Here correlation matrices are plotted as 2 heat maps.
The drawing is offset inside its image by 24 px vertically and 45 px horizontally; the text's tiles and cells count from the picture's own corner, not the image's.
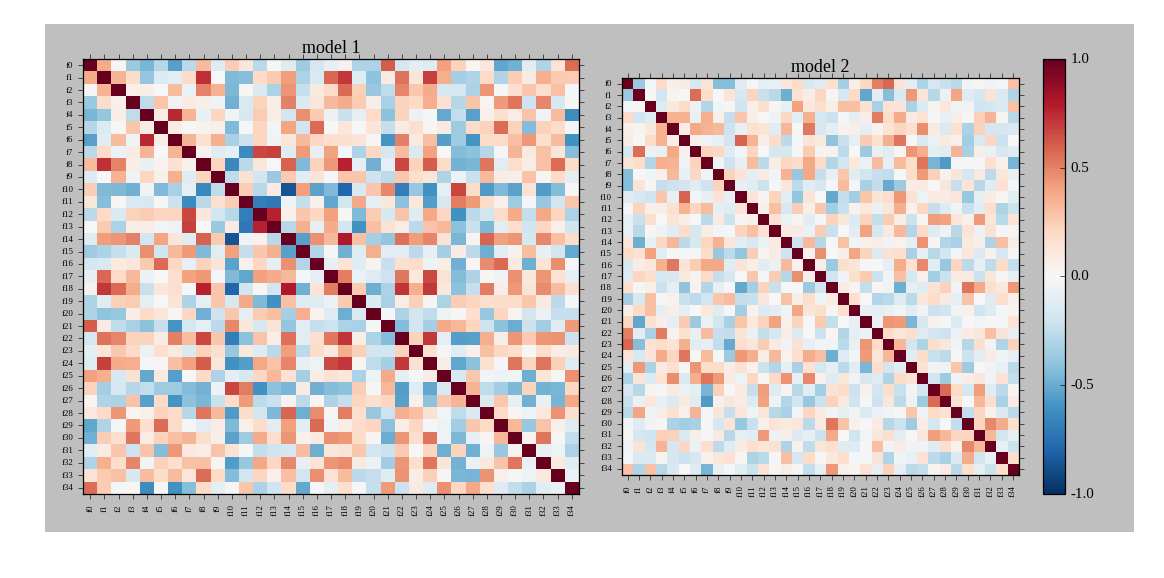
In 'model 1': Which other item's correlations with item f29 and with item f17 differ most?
f1
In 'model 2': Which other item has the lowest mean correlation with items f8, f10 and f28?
f15
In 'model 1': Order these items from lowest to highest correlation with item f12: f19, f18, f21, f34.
f19, f34, f21, f18
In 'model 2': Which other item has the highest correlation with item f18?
f30
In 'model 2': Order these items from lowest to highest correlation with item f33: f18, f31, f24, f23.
f23, f31, f24, f18
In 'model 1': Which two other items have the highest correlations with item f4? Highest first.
f6, f15
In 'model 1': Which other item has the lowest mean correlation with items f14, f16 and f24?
f10
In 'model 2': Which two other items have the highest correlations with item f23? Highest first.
f0, f21
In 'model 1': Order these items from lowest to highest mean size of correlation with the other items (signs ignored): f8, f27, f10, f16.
f16, f27, f8, f10
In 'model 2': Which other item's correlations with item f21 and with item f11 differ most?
f1
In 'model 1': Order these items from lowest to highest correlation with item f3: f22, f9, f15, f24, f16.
f15, f9, f16, f22, f24
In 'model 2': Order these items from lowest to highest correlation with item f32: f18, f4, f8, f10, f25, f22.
f8, f4, f25, f10, f18, f22
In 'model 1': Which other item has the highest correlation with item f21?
f0
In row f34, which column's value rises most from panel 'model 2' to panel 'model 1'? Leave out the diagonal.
f25
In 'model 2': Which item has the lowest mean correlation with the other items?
f9
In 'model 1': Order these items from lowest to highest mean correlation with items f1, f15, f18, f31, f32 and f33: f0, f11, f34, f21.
f11, f21, f34, f0
